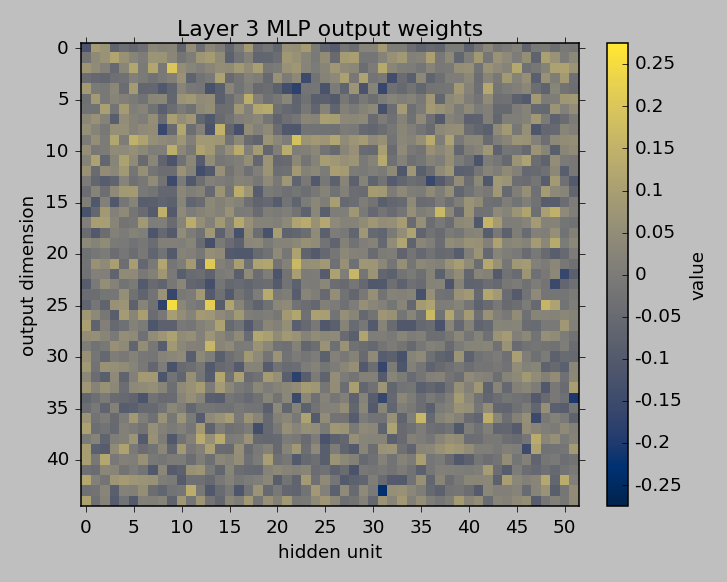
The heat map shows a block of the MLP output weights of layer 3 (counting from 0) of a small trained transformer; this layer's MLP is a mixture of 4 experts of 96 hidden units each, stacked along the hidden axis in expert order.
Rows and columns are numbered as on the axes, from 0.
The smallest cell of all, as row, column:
43, 31
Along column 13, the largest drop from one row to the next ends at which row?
22
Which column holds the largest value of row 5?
17
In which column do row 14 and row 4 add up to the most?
5
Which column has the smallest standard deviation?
34
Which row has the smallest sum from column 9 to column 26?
4
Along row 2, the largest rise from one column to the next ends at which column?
9
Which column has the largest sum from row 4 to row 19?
10
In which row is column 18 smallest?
37
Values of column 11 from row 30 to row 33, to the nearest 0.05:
-0.1 -0.05 0.05 0.05
